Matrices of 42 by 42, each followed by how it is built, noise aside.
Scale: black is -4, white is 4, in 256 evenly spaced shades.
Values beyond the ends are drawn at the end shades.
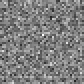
repeating columns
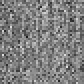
blocks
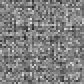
blocks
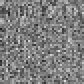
blocks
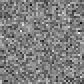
noise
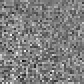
lower triangular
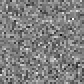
noise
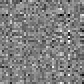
low rank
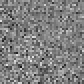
lower triangular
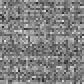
blocks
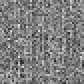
blocks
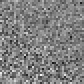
lower triangular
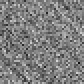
Toeplitz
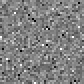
sparse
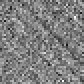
Toeplitz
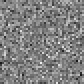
noise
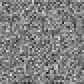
repeating columns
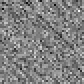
Toeplitz
